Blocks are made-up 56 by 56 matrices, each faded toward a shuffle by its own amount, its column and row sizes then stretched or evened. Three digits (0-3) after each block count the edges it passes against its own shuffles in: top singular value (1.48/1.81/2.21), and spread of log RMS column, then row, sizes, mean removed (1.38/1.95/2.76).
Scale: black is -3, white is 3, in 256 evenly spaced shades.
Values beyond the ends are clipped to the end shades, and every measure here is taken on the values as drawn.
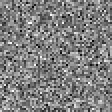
0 0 0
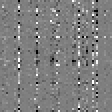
3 3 1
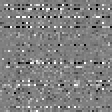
3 1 3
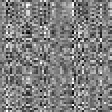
3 3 1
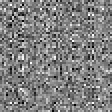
3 2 1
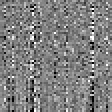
3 3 1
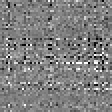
2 2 3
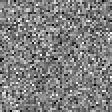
0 0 0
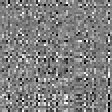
3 3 2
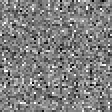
1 1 1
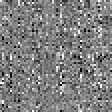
1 3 1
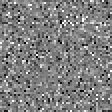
0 0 0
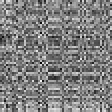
3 1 2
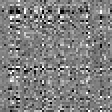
3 3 2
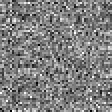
2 0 1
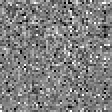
1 1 1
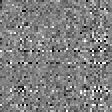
2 2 2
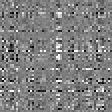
3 3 3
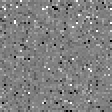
0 1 1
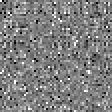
2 1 0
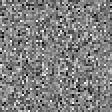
0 2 0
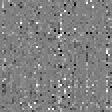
1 2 1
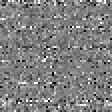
0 1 3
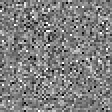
1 1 0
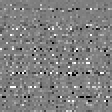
1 1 3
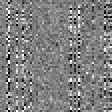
3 3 0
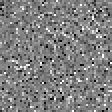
1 0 0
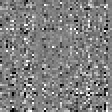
1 3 2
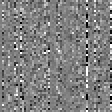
1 3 0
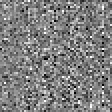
2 2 0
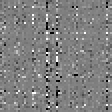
2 3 2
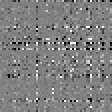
3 2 3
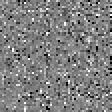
1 2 0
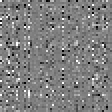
1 3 2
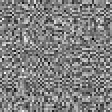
3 0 0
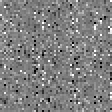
0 2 0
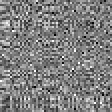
3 0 1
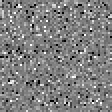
0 0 1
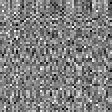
3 1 0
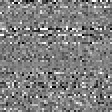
2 0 3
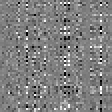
3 3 2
